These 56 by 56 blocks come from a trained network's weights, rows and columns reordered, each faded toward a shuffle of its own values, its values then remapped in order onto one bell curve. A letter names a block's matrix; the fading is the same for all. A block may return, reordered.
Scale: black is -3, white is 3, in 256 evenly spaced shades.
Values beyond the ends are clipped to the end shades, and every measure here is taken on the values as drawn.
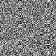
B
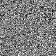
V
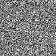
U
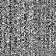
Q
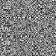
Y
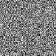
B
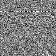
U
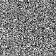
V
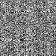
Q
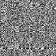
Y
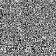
V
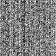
Q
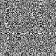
Y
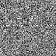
U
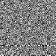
Y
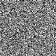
U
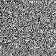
V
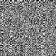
Y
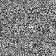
V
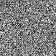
V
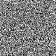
V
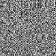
B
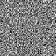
B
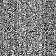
Q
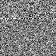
U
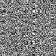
B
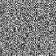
B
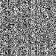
Q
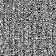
Q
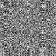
B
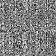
Q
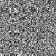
B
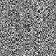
B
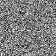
U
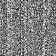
Q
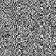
B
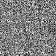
U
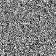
U
